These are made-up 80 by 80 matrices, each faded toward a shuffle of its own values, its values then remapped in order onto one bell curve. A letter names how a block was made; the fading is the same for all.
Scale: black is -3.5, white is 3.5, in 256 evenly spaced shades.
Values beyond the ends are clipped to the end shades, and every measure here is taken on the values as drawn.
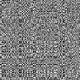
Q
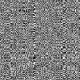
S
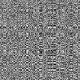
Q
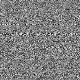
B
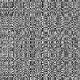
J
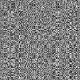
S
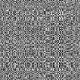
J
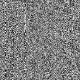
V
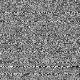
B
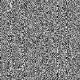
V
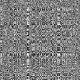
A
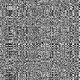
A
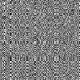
J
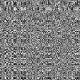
A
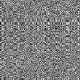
Q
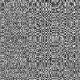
J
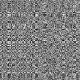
Q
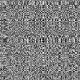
Q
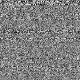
B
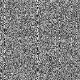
V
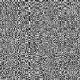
A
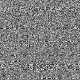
B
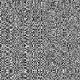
S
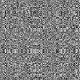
A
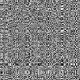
S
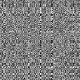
J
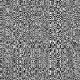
S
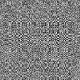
Q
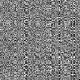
A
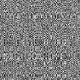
S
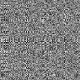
A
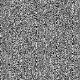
V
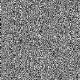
V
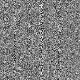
V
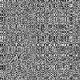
Q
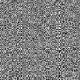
S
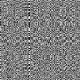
J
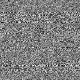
B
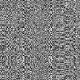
S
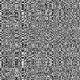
J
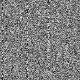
V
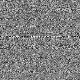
B
